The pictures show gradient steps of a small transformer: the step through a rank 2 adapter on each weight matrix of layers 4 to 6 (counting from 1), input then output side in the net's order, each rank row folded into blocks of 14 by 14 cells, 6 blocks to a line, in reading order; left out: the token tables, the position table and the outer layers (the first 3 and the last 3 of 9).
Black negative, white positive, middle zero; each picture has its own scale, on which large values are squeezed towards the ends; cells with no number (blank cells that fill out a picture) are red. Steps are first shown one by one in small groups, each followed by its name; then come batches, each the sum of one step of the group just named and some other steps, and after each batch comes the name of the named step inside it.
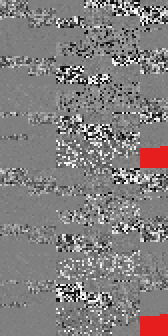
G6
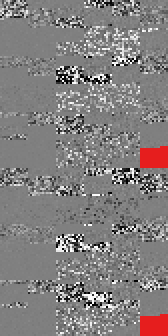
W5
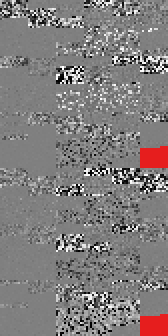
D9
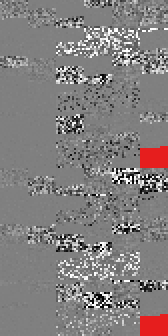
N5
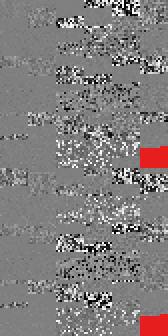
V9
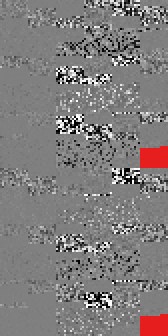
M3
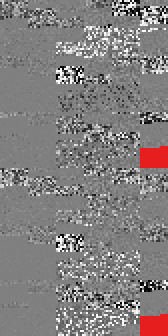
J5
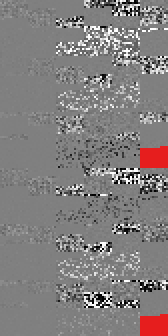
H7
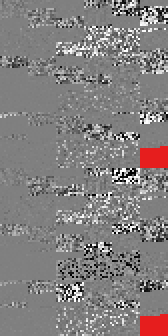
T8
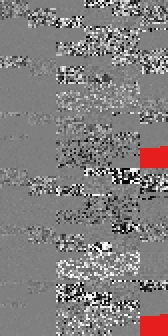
D9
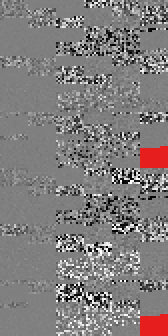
V9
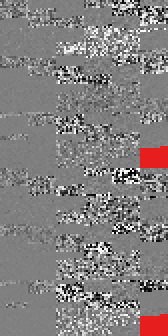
T8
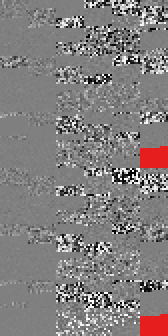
T8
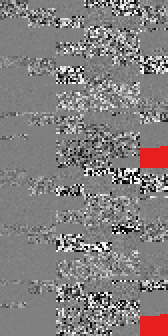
D9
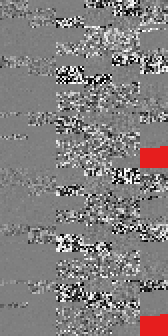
V9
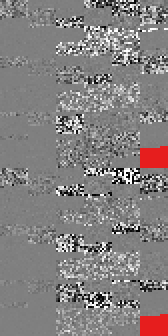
H7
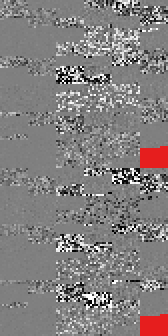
W5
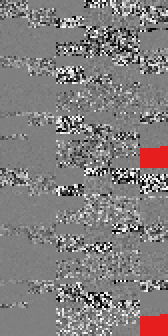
M3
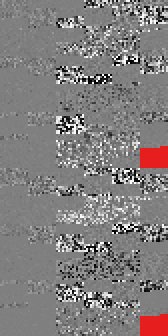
V9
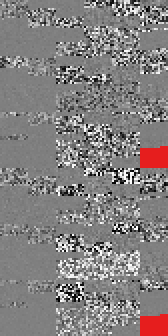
G6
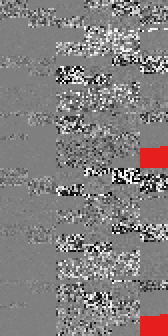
D9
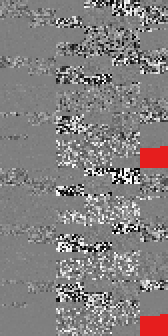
G6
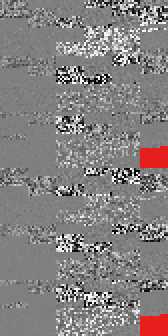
W5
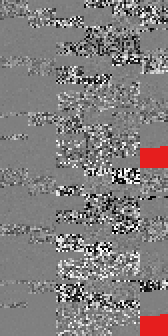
V9
